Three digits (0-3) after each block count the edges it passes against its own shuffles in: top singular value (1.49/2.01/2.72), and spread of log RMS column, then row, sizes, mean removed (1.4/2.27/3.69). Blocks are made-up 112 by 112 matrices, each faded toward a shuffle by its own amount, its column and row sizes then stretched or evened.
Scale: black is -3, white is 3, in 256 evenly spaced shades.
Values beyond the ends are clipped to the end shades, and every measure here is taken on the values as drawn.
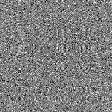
2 0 0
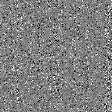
0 2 0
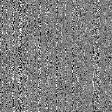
0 3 0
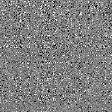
1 2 2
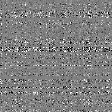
0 2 3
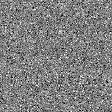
1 0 1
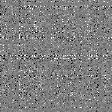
0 2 2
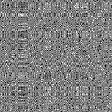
3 1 1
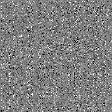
1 2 1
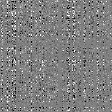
1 3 2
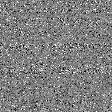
0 0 2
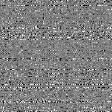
1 1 3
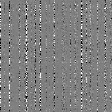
2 3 1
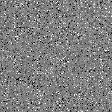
1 1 1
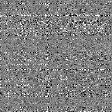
1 2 3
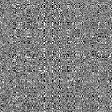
3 2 2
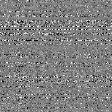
0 1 3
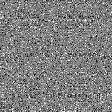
2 0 1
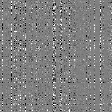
2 3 2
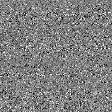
1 0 2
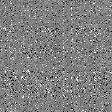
0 2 2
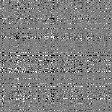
1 2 3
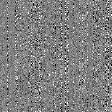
0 3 0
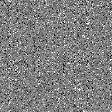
1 2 1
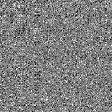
2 1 1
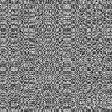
3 1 1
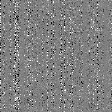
0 3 0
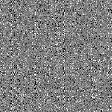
2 2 1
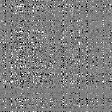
1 3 3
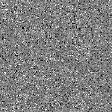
1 1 1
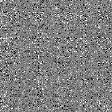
1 2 2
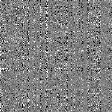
0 3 2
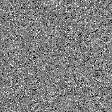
1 1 0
